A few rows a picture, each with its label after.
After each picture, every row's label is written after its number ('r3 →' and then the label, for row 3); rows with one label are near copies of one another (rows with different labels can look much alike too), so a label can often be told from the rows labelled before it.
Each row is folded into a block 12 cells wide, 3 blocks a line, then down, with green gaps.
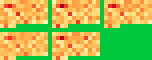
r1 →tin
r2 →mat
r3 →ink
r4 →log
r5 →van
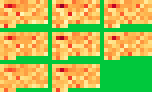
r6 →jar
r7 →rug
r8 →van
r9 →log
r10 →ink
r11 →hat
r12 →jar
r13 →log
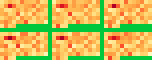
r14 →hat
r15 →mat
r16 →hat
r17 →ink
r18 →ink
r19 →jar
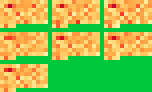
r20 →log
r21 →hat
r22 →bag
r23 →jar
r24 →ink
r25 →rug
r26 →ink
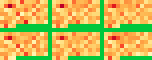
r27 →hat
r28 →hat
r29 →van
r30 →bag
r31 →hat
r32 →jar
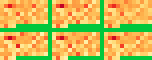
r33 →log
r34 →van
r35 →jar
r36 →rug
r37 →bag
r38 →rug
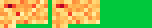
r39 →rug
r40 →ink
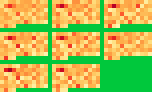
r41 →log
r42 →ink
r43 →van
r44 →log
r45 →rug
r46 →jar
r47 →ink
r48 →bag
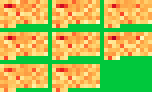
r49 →ink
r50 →jar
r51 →log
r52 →log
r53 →rug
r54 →van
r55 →tin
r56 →jar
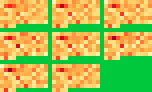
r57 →jar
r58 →mat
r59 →mat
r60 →tin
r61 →log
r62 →rug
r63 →mat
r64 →rug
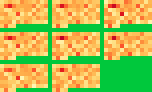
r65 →rug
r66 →log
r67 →tin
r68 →rug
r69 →van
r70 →hat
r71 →tin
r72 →hat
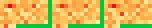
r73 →van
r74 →log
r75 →rug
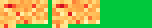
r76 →log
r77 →tin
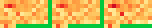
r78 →jar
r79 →jar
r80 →jar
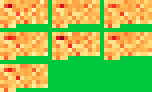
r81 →bag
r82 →van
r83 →tin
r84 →jar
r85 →ink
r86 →jar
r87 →tin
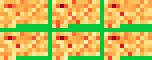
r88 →rug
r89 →hat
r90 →mat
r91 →rug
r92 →rug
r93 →mat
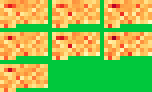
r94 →jar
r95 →tin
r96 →log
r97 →hat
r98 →tin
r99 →hat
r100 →hat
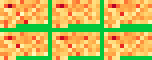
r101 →hat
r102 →ink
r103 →rug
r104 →tin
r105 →log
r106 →rug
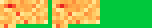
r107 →mat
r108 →jar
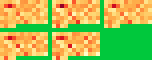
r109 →ink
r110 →hat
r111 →hat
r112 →log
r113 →tin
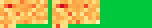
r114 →rug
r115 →log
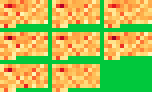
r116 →jar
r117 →bag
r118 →jar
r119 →rug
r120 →van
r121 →rug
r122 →bag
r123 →van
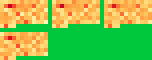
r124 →log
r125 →rug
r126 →log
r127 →mat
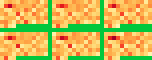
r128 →bag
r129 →jar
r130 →bag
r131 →mat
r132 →mat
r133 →ink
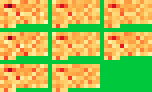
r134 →ink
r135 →mat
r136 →ink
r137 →hat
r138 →mat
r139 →tin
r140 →rug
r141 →tin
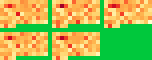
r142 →tin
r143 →hat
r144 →jar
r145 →rug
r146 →log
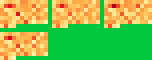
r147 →tin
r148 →bag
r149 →van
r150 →bag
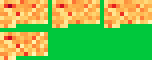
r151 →rug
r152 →rug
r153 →tin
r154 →bag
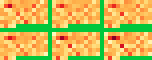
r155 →bag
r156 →bag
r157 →tin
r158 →log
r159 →mat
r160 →mat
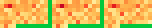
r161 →van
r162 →van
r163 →rug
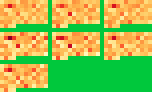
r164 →van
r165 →tin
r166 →hat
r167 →rug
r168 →tin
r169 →van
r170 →bag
